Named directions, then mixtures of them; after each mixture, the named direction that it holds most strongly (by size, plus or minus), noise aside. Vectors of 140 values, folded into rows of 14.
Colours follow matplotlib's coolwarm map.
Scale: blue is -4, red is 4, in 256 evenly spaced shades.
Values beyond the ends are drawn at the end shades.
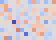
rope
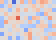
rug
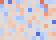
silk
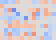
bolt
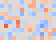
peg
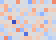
rope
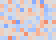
peg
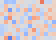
rope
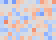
bolt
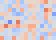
peg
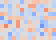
peg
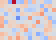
rug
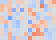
peg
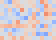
bolt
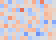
silk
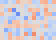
bolt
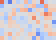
silk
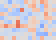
peg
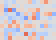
bolt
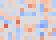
peg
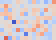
rope
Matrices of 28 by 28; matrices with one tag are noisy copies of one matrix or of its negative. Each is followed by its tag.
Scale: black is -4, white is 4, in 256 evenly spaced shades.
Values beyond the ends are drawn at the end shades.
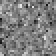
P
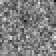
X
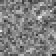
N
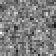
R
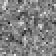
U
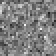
P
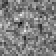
U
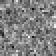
R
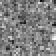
X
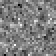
P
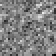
N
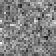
P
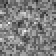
U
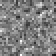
N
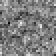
U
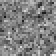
N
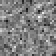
N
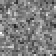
R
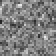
P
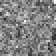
X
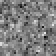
P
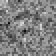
U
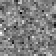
R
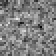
U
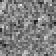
P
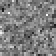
R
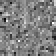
X
